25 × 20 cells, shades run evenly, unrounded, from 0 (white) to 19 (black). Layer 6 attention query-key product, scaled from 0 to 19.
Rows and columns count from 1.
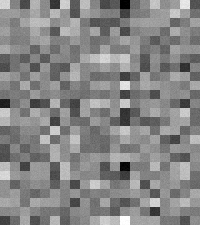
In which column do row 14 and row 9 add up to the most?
13
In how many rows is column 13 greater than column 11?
13
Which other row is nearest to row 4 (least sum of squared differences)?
9
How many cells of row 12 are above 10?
8
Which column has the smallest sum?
18
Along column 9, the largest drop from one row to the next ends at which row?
12
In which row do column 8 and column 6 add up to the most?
1
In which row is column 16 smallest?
23
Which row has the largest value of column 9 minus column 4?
3
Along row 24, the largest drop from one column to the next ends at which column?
17
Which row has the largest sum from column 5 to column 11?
24
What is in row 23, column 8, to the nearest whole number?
14
